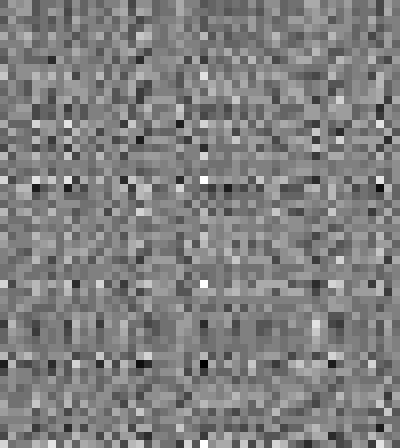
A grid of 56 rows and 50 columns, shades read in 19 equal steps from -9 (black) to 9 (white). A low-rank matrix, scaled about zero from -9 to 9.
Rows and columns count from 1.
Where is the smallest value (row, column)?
46, 26
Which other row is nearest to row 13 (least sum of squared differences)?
33
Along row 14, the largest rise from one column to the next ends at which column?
49
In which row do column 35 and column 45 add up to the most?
56
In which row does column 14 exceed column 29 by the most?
24
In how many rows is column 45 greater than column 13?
26
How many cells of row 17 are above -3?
41
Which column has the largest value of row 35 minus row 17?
43
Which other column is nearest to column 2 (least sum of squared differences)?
10
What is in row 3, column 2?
2
